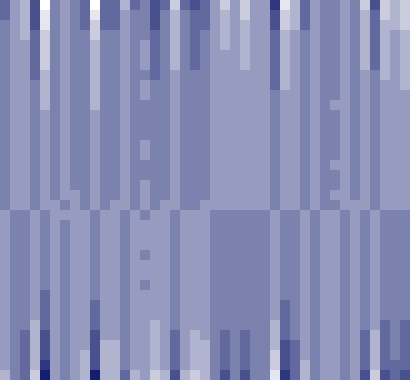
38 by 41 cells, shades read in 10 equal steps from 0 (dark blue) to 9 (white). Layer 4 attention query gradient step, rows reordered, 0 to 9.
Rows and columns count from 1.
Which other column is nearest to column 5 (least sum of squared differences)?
10
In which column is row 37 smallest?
5
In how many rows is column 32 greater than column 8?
19
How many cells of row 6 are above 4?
22
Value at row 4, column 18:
6
